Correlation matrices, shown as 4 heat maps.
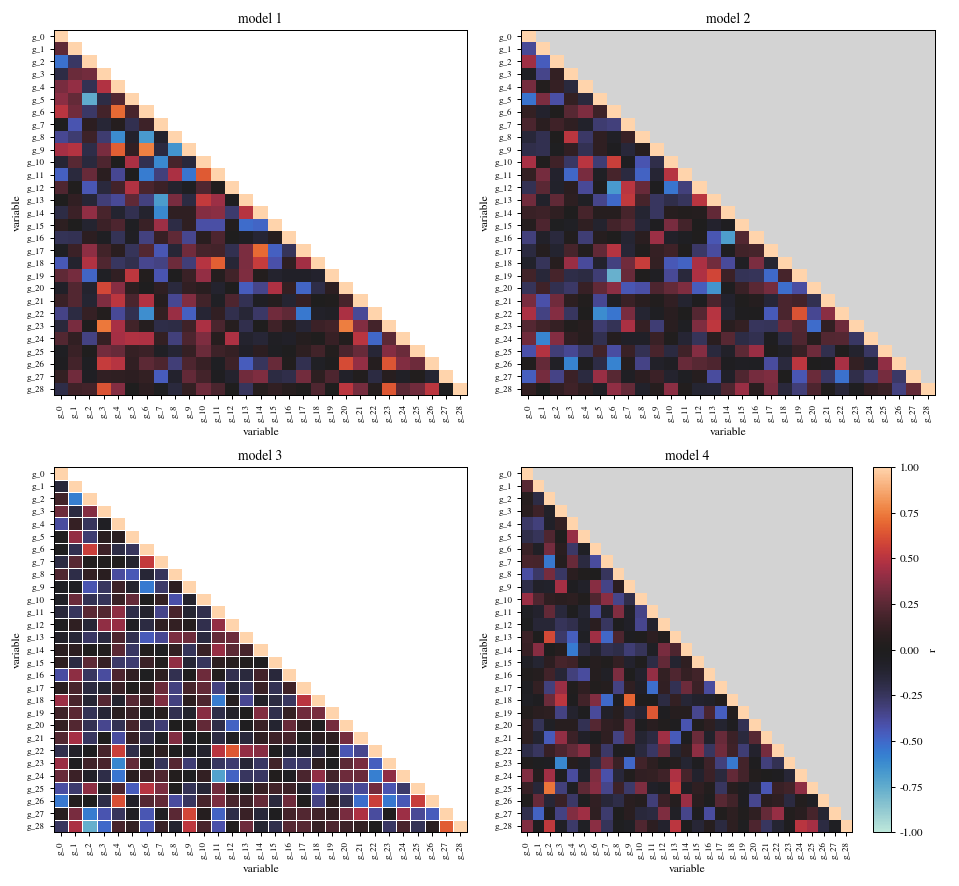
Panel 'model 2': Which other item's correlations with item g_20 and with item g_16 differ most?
g_18
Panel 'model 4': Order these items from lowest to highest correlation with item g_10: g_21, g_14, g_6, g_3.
g_14, g_21, g_3, g_6
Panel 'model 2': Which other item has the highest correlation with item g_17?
g_6
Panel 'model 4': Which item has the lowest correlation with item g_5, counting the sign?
g_16
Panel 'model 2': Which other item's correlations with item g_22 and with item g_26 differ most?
g_1
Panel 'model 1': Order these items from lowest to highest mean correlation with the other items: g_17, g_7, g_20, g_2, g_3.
g_7, g_2, g_17, g_20, g_3
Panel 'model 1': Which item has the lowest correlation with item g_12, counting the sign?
g_2
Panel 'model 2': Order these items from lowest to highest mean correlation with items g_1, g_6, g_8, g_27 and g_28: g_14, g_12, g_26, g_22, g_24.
g_22, g_26, g_24, g_12, g_14
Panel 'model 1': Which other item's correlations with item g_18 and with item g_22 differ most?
g_17
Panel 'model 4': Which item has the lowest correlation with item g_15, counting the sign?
g_19
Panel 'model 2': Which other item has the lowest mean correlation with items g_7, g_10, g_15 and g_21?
g_5
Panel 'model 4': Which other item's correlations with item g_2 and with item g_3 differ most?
g_25
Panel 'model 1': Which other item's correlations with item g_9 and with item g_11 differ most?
g_6
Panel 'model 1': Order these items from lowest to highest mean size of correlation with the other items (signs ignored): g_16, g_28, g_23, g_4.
g_16, g_28, g_23, g_4
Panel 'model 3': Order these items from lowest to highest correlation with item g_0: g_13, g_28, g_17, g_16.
g_16, g_28, g_13, g_17
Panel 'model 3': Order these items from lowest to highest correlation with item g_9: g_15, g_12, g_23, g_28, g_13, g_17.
g_23, g_15, g_12, g_17, g_13, g_28
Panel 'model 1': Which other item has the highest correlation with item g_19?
g_5
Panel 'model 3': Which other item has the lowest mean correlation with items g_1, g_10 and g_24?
g_11
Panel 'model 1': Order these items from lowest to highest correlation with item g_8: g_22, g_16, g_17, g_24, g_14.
g_24, g_17, g_14, g_16, g_22
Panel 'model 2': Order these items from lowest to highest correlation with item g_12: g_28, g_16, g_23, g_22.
g_28, g_16, g_22, g_23
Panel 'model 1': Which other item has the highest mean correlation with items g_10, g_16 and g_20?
g_23
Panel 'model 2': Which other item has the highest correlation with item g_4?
g_10
